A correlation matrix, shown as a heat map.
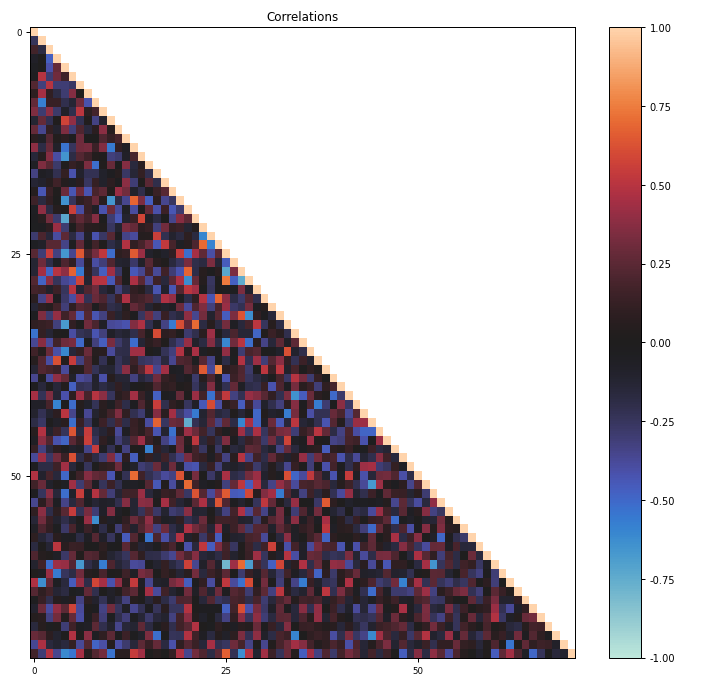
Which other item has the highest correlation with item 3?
37
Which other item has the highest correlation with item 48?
5
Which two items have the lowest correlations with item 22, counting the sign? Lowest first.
23, 42
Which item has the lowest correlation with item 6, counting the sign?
60
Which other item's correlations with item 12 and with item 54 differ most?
30
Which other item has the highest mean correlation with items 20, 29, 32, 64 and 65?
27
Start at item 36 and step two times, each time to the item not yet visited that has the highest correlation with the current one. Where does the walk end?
21
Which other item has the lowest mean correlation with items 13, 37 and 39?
61
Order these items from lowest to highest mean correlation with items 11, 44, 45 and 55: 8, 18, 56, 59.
8, 56, 59, 18
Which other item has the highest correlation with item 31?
58
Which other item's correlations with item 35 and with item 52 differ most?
25
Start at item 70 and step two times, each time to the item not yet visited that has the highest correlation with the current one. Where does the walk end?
28
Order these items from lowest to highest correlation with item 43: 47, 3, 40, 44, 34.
47, 3, 40, 34, 44
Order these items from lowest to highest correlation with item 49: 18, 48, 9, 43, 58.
48, 9, 58, 18, 43
